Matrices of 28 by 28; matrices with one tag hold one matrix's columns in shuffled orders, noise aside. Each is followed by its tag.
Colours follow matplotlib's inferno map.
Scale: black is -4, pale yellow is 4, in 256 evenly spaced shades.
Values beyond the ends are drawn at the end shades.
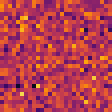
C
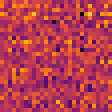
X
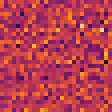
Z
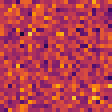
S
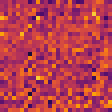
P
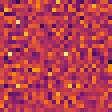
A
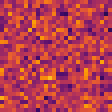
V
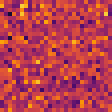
X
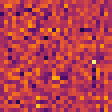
V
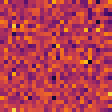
Z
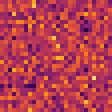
C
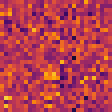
V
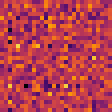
C
